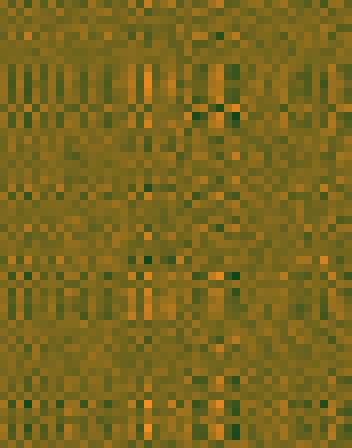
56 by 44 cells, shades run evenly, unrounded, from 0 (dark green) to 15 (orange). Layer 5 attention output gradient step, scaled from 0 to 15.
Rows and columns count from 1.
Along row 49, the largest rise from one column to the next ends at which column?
19
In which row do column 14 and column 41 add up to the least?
51
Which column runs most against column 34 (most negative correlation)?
32
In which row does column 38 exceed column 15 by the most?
24
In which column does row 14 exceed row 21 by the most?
30
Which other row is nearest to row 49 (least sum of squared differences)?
44
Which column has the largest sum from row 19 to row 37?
38
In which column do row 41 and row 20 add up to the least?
28
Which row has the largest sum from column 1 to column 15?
33
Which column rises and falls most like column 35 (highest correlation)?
22
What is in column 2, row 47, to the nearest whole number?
8
